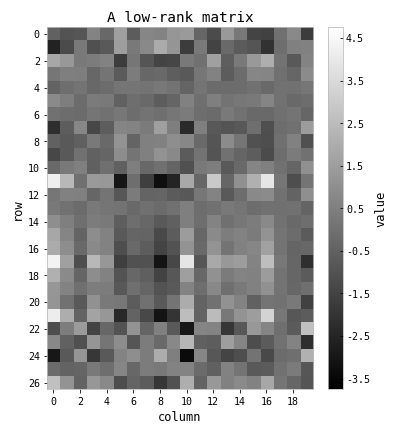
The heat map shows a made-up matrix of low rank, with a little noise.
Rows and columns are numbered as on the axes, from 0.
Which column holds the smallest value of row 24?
10
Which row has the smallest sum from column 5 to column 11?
11
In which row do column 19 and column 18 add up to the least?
17
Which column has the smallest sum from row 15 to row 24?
8
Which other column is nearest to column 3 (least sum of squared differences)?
14
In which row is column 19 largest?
22
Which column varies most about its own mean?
0
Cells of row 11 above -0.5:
15
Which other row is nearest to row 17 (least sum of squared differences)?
21
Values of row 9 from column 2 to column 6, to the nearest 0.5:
0 -0.5 -0.5 1 0
